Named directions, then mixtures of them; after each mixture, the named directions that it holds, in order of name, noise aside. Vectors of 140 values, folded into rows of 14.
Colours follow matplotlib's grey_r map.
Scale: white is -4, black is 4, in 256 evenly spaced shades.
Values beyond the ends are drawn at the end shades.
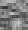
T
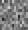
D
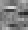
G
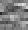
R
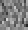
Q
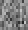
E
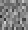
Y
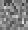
E, Q, T.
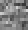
R.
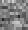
D, T.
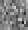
E, G, Q.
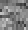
R, T, Y.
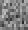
E, T.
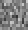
E, Q, T.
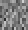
Y.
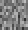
D, Q, Y.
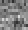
D, Q, T.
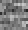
R.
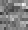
R.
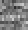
D, R, T.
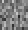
D, Y.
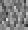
Q.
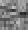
G, T.
